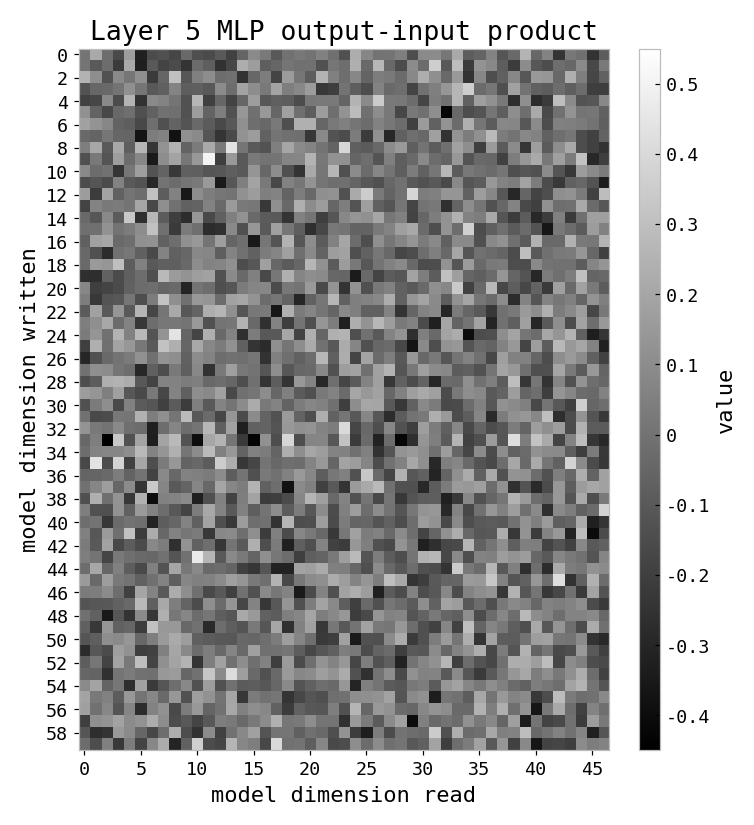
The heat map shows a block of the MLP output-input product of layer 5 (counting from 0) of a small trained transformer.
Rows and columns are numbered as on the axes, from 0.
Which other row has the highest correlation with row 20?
1
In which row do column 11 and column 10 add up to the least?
38
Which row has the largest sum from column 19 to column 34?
12
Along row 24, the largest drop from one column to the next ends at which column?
34
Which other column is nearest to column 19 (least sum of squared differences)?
20
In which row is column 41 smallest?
15
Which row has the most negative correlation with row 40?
49
